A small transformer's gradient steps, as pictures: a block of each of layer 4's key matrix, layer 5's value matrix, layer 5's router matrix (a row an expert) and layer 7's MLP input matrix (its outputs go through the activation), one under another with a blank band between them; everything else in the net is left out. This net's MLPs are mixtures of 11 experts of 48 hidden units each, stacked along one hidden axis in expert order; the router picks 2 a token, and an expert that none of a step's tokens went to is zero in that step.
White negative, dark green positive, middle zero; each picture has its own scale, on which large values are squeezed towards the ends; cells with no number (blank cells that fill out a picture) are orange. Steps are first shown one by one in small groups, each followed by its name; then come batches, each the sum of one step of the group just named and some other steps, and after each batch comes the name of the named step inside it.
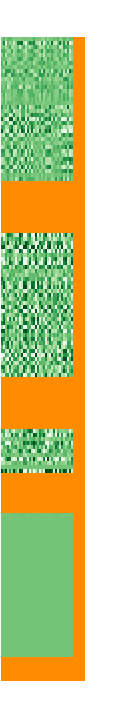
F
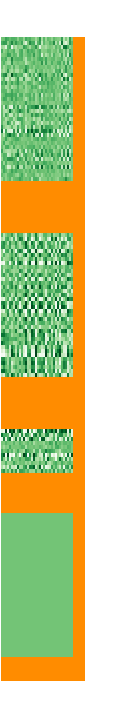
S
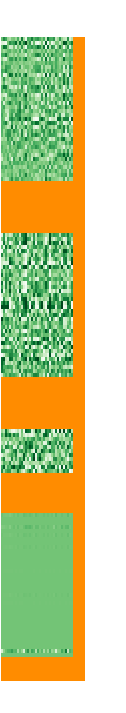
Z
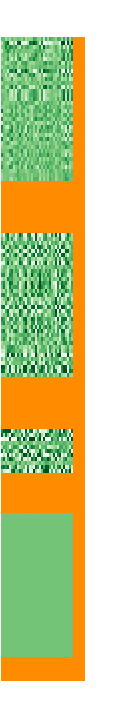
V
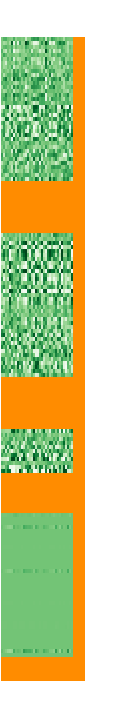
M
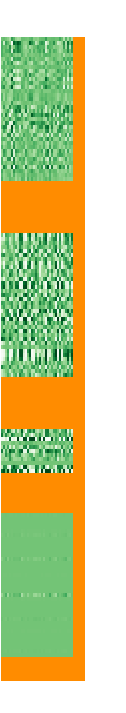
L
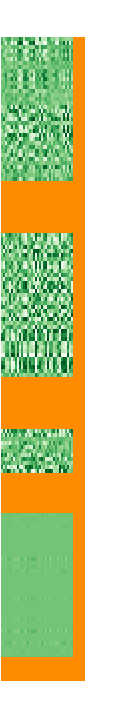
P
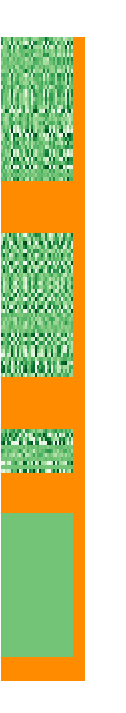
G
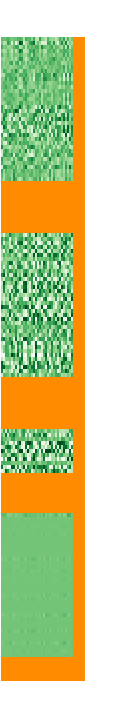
P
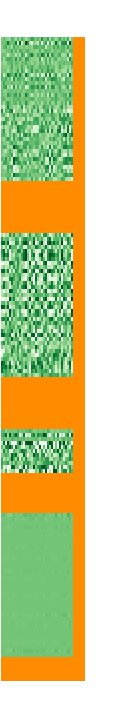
M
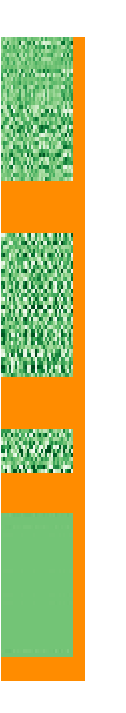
V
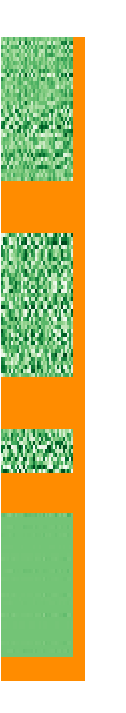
M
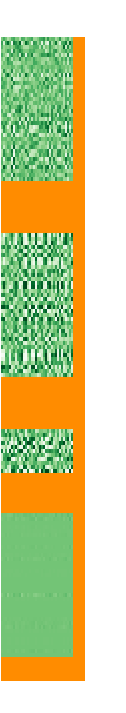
L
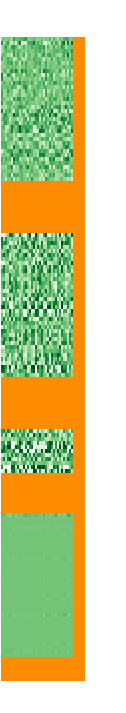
V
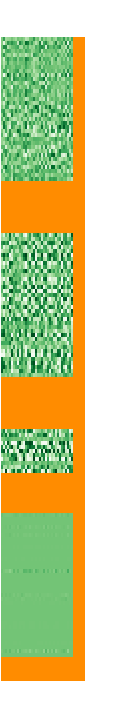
M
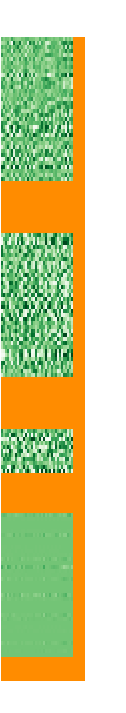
L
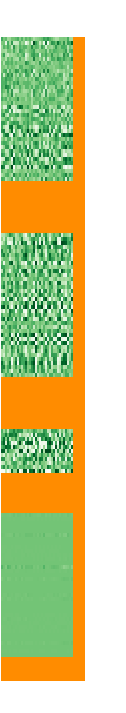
G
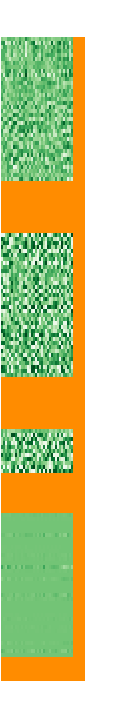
F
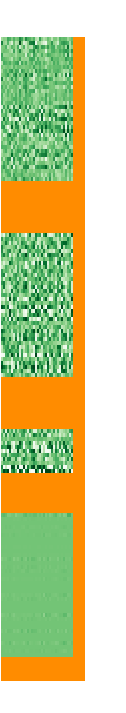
P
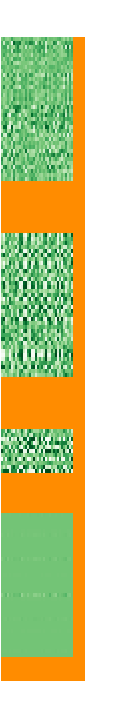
L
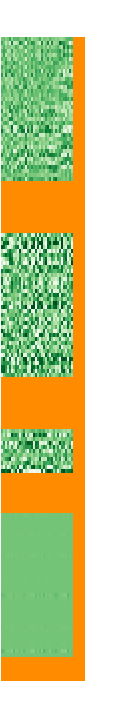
F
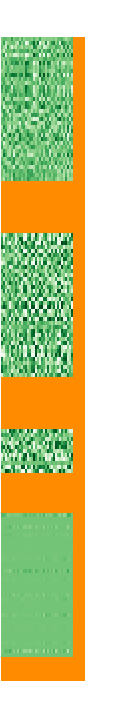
S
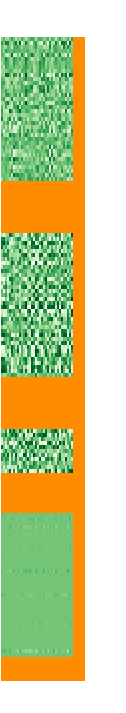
S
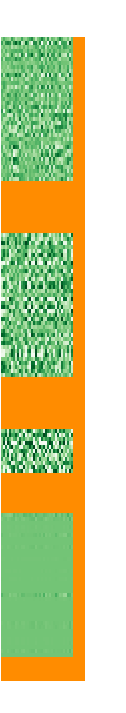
S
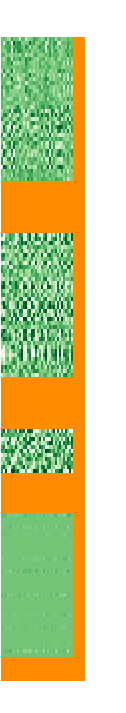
L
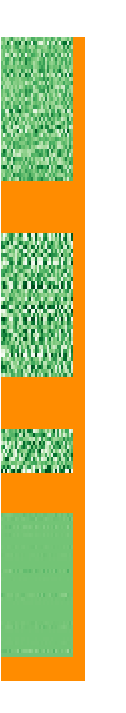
F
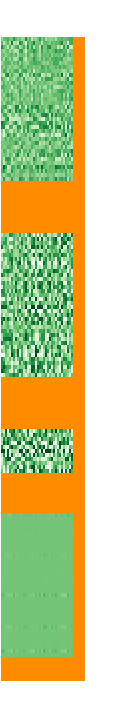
S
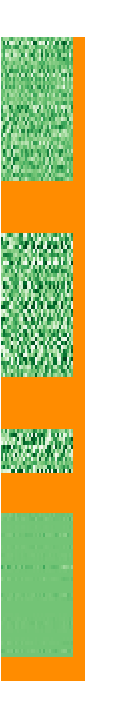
F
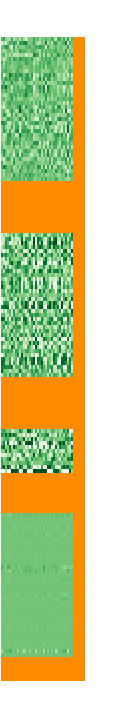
Z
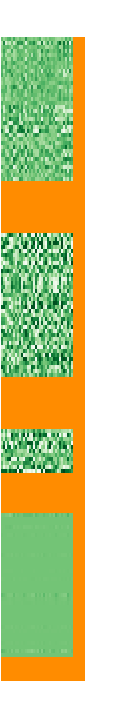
F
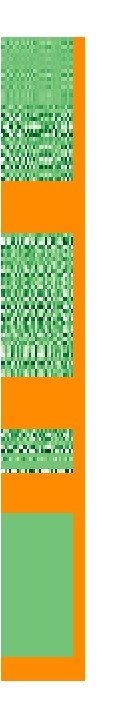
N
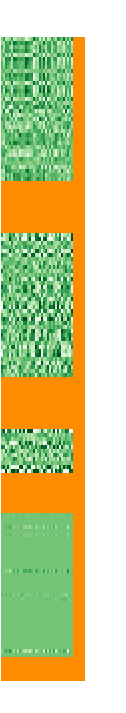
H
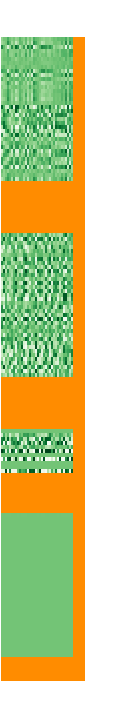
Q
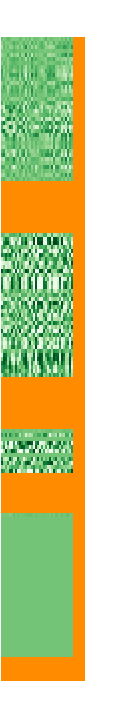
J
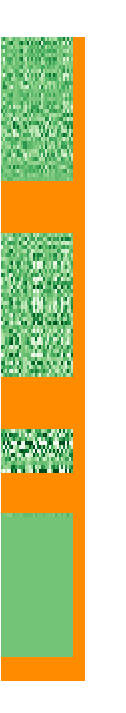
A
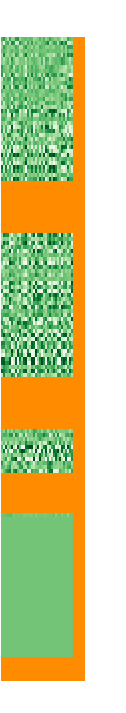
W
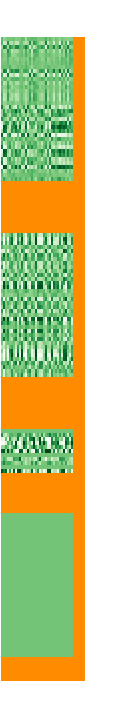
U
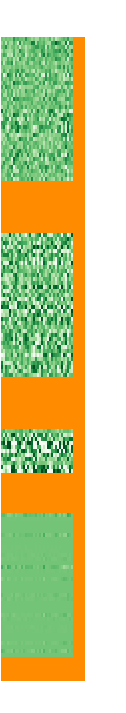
A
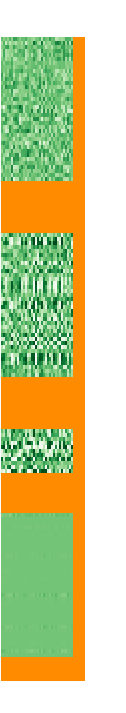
J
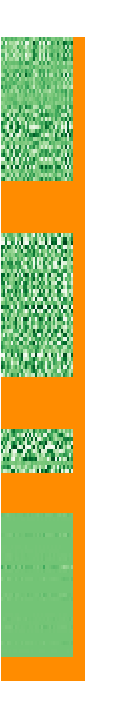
N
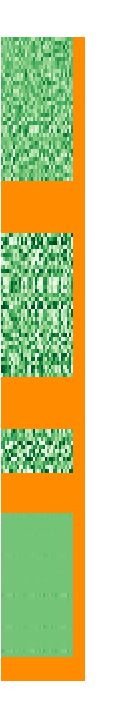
J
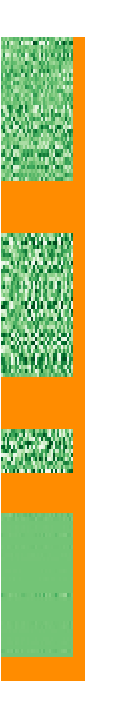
J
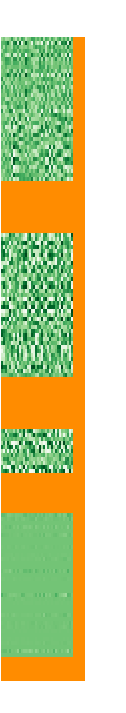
H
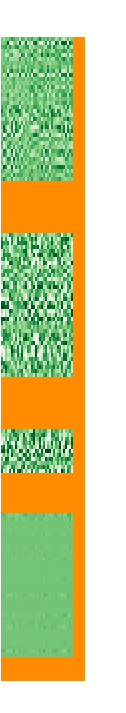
U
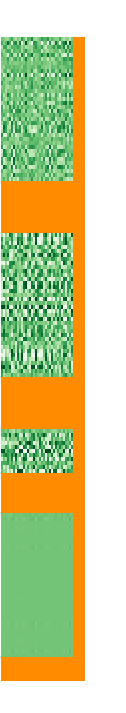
U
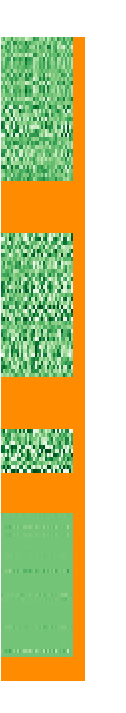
H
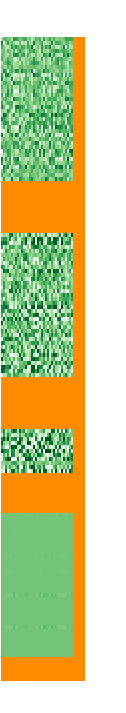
Q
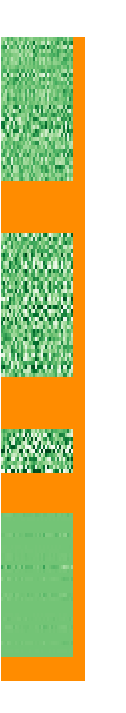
Q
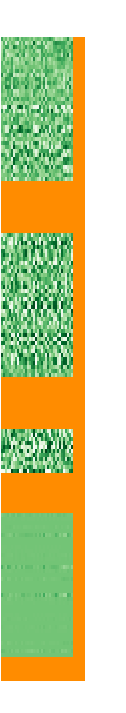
W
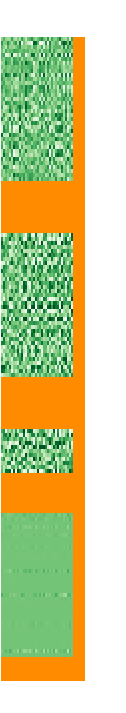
H
